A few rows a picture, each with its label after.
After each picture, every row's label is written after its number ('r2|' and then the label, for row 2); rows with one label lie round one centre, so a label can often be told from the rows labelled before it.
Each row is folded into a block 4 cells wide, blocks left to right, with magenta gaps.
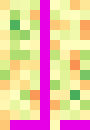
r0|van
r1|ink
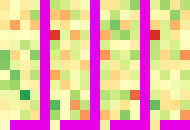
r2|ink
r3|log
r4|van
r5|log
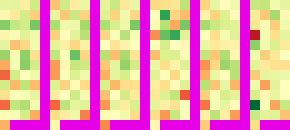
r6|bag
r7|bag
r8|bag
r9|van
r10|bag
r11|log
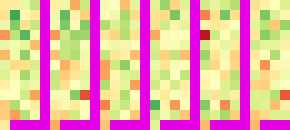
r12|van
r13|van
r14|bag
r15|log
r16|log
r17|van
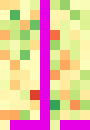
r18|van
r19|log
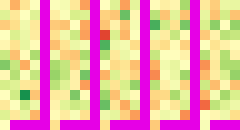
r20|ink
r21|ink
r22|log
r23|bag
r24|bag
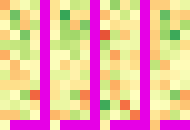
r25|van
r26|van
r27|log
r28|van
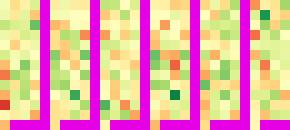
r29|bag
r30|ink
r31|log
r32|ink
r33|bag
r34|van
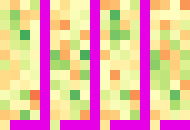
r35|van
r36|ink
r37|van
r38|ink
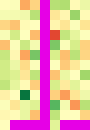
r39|ink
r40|log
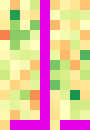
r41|van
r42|ink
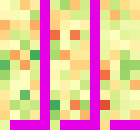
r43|ink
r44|log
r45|bag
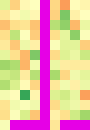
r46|ink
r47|van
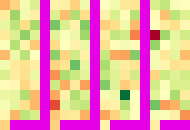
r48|van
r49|bag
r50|ink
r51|log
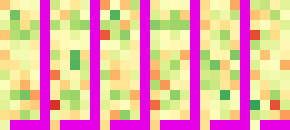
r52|van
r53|bag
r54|van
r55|bag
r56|ink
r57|log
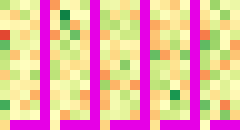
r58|log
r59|van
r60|bag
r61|ink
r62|log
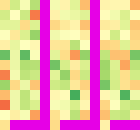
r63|bag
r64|ink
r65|ink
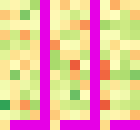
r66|log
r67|ink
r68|bag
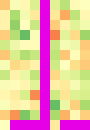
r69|van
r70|log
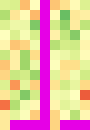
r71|bag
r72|van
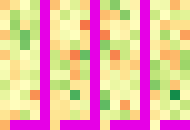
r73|van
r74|ink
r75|log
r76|ink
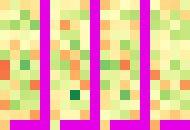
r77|bag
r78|ink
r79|ink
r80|bag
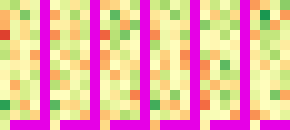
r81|log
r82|log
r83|van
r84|log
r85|bag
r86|van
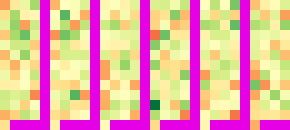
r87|van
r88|van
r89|bag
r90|log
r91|bag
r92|bag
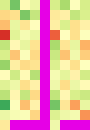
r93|log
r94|log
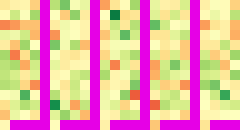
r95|ink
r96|log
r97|van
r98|bag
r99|ink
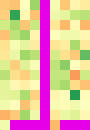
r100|van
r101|ink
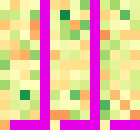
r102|ink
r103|van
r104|log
